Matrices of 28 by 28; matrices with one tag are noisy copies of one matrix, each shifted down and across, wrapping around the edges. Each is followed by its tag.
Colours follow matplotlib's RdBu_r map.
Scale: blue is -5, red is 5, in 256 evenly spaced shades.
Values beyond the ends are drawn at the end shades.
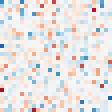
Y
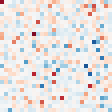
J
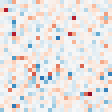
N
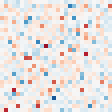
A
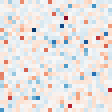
Y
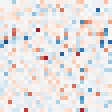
N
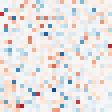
A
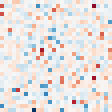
J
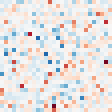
J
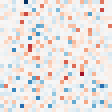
J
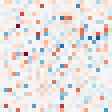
N
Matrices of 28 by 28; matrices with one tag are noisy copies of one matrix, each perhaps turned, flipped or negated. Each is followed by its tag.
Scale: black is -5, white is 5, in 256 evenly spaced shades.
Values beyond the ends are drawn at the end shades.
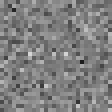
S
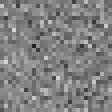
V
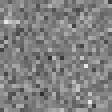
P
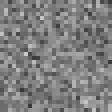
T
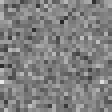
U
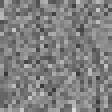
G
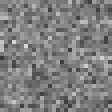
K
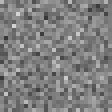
P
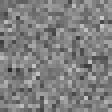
K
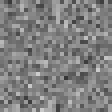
K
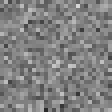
U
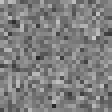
S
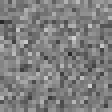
V
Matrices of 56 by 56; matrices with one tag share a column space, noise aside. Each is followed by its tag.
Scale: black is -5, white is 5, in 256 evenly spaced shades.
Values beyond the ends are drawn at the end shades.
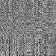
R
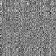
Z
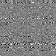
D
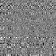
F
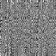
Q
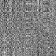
Z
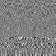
F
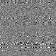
D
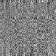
Q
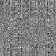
Z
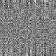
Q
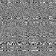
D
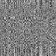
Q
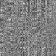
Z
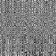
R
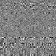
F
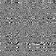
D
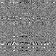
D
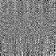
R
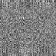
Q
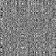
Z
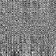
R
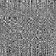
Q
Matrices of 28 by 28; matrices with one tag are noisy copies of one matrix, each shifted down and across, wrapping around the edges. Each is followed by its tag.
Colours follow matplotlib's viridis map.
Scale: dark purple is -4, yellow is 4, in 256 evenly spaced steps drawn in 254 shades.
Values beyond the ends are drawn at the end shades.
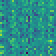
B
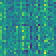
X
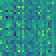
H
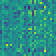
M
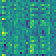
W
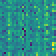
B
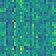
X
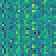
B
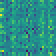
B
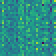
H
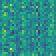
B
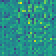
M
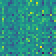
H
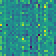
X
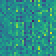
X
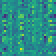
W
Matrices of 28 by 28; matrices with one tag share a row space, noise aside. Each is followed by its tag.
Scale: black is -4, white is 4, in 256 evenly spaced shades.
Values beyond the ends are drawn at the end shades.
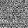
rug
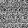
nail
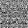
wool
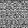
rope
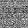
rope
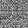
rug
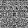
wool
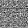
wool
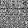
nail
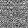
rug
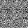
wool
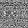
rope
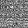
rug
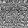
nail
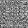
nail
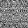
wool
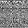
rug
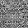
nail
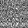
rug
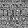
rug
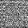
nail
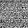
rope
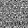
rope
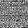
rug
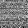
nail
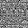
nail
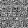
wool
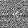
rug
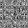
rope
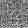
rug
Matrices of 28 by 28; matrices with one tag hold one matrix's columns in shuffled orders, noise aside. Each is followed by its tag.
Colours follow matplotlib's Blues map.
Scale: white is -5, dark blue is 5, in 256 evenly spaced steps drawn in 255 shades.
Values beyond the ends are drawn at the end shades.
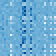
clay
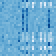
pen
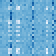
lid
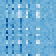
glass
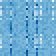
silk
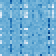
glass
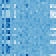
glass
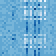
silk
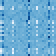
lid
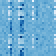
silk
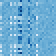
clay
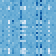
lid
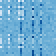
silk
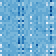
clay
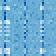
lid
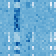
pen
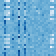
silk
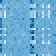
glass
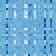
glass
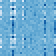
silk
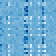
clay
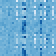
silk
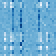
pen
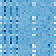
clay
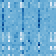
pen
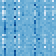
silk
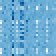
lid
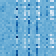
silk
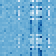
silk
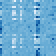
silk
